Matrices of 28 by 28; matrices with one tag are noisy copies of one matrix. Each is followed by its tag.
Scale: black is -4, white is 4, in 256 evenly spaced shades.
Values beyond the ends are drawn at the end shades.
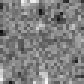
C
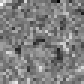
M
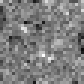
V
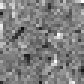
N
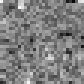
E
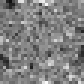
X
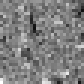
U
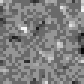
V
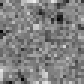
C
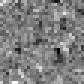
M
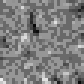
U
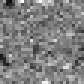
X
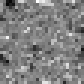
X
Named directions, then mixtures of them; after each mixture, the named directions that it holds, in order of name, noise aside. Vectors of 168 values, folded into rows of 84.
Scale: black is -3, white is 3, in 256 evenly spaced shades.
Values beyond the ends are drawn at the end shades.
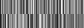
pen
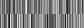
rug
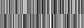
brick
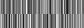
pen, rug.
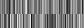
rug.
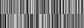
brick, pen.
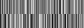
brick, pen, rug.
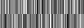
brick.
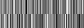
rug.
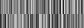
brick, pen.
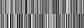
rug.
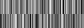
brick, pen, rug.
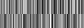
brick.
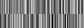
brick, pen, rug.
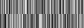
brick, pen, rug.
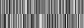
brick, pen, rug.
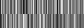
brick, pen.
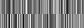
pen, rug.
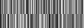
pen.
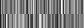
pen.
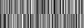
brick, pen.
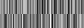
brick.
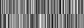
brick, pen, rug.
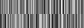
brick, pen.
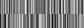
brick, pen, rug.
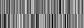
brick, pen, rug.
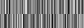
brick, rug.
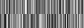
brick, pen, rug.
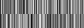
brick, pen, rug.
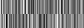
pen.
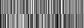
pen.
